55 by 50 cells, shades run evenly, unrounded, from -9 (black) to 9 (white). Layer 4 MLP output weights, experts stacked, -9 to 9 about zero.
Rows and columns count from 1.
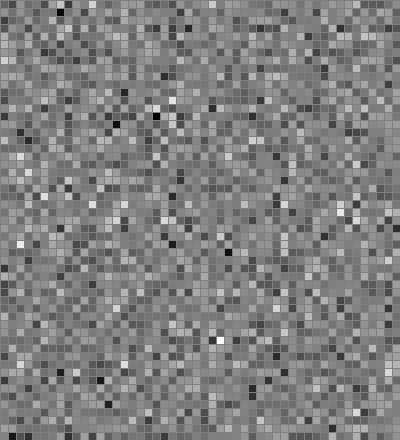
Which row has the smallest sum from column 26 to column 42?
45
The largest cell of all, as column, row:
28, 43
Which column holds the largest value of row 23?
9
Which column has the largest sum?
16
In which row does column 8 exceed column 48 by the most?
1
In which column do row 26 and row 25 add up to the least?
35
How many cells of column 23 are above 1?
19
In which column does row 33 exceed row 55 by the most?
2
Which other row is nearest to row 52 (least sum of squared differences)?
21
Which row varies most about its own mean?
15
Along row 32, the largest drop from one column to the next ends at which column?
29
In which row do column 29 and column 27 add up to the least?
32
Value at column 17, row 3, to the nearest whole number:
1
